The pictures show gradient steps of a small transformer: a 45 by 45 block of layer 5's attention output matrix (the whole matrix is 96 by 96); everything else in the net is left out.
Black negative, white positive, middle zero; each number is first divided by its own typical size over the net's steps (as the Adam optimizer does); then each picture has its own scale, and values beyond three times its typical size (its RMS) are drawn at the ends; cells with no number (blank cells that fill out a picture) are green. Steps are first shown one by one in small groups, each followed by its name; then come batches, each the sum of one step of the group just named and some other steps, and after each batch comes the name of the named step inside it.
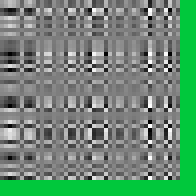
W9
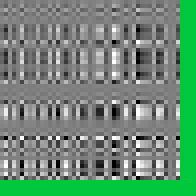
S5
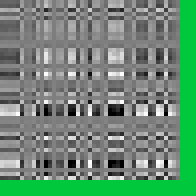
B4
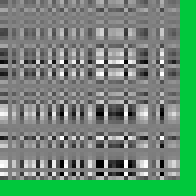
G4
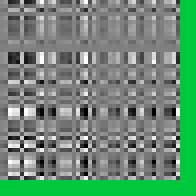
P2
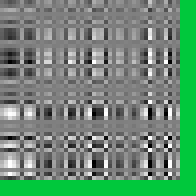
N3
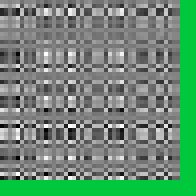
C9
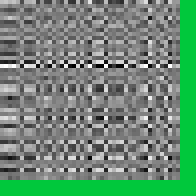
W9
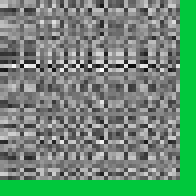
W9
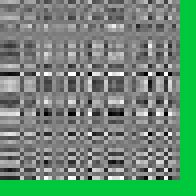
B4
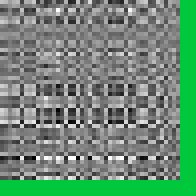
C9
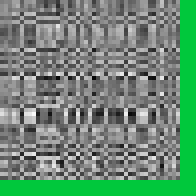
G4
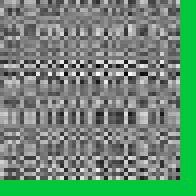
G4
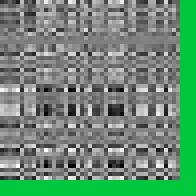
B4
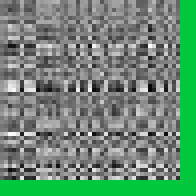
S5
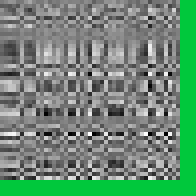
B4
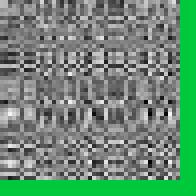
N3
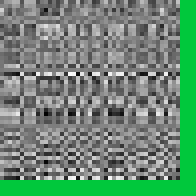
B4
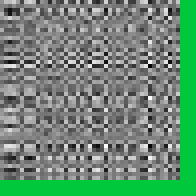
W9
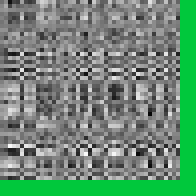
N3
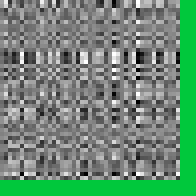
P2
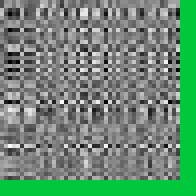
N3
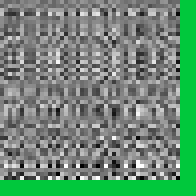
S5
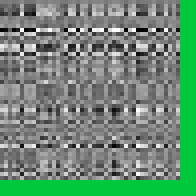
S5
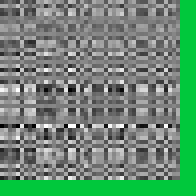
C9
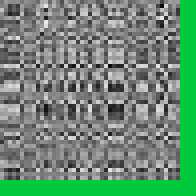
B4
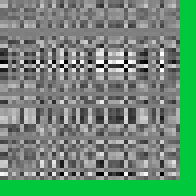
G4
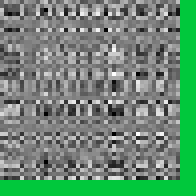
B4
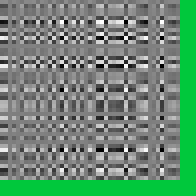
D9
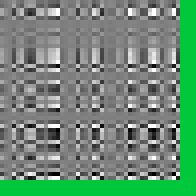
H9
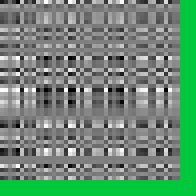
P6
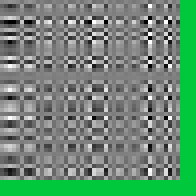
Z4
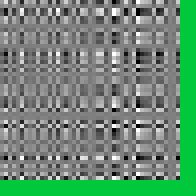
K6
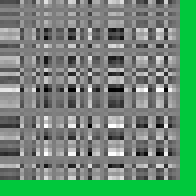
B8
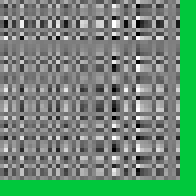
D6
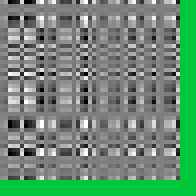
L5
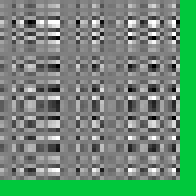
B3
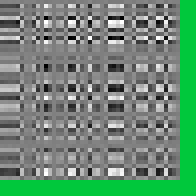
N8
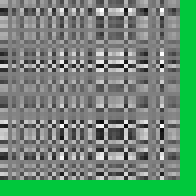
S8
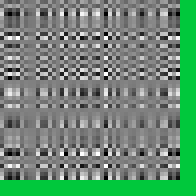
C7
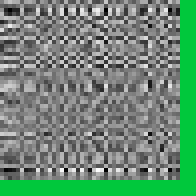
D9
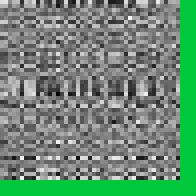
K6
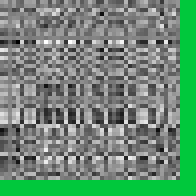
H9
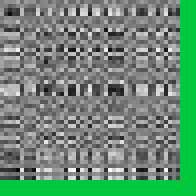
B8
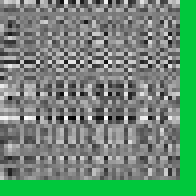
Z4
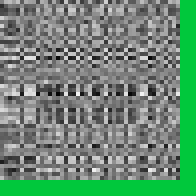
Z4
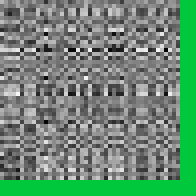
C7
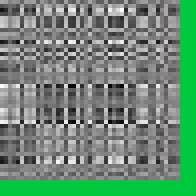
S8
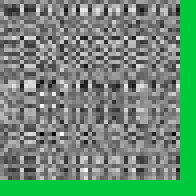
D6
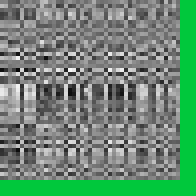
P6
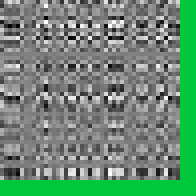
N8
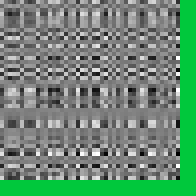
C7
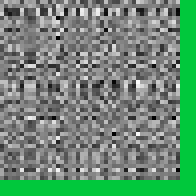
B3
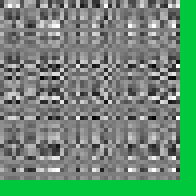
B3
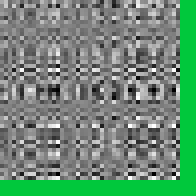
H9
